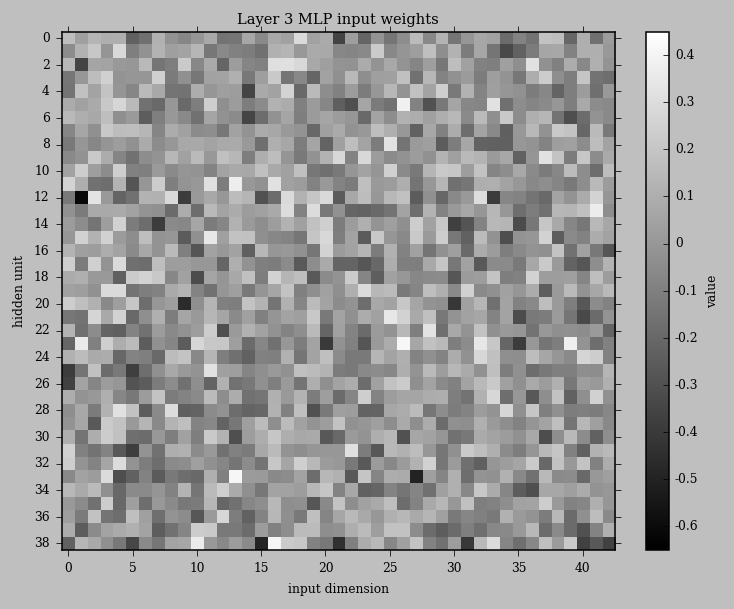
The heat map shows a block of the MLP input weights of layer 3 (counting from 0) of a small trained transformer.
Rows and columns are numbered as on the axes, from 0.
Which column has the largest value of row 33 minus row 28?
13
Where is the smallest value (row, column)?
12, 1
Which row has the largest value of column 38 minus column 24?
31
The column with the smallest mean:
35
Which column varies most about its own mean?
4
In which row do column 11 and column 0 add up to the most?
11
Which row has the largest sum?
9
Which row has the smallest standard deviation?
29
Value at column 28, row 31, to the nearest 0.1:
0
